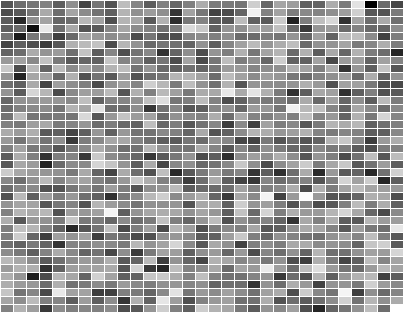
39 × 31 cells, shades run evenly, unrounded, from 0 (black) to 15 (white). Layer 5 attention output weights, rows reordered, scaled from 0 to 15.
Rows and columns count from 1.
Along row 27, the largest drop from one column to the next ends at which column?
10
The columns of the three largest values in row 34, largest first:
21, 25, 11
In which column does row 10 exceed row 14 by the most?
15
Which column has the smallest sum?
4
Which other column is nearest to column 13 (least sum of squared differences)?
16
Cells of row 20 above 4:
27
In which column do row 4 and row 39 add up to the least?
24
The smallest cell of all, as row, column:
1, 29
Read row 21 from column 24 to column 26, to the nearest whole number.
12 7 10
